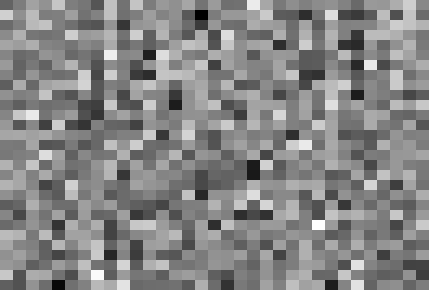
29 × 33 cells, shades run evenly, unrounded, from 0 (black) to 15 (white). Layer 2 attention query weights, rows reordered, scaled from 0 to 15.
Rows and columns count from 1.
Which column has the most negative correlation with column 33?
1
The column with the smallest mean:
28
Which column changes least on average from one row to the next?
7
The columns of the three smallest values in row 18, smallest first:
20, 10, 16
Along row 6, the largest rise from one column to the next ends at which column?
13
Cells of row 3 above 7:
22
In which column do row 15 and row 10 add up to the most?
24
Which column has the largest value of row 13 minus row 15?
5
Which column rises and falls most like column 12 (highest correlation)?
25
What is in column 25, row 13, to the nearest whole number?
12
